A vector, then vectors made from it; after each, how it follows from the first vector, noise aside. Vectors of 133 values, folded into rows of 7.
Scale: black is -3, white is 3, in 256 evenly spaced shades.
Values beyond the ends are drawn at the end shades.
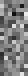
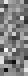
reversed.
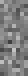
wrapped around, shrunk.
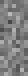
wrapped around, shrunk.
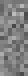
negated, shrunk.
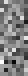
reversed.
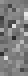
partly zeroed.
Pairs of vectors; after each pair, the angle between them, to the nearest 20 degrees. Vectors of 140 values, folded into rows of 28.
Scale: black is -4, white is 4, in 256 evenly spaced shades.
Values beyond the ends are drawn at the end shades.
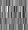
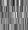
100 degrees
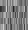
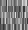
120 degrees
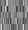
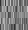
60 degrees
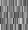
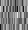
120 degrees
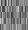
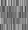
40 degrees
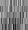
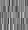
120 degrees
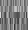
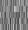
40 degrees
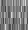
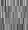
60 degrees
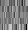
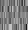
20 degrees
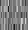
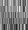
80 degrees
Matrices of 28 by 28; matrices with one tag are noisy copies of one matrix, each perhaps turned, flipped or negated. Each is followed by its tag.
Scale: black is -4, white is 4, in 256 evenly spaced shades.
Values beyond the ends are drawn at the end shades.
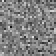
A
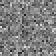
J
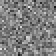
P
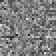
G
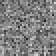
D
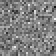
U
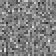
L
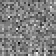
D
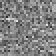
G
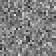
P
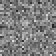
J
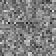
J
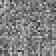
D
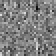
G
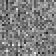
L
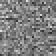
G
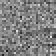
D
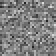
L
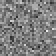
U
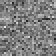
G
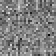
G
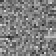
G
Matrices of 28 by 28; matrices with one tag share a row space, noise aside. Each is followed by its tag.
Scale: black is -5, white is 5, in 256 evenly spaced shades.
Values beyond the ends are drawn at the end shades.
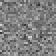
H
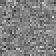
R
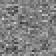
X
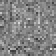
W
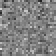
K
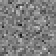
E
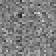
E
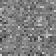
K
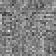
R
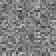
E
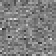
H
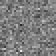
E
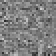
H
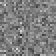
E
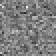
H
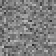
H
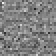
H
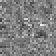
K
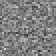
H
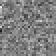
K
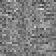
R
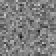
E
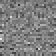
W
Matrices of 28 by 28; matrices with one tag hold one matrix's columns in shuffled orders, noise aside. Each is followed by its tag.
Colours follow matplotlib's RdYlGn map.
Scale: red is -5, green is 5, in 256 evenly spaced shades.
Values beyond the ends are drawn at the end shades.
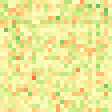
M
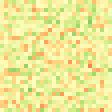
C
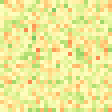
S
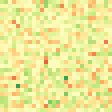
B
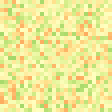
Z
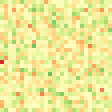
C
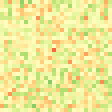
B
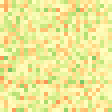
S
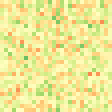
M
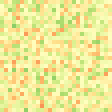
C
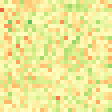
S
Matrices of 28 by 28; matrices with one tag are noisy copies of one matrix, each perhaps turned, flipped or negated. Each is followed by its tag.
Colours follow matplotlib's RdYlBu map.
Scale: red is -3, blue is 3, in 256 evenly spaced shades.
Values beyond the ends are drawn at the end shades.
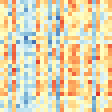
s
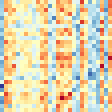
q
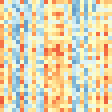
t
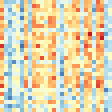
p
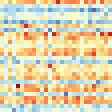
p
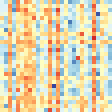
s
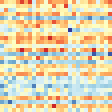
s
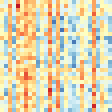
s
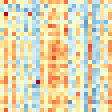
t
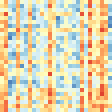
p
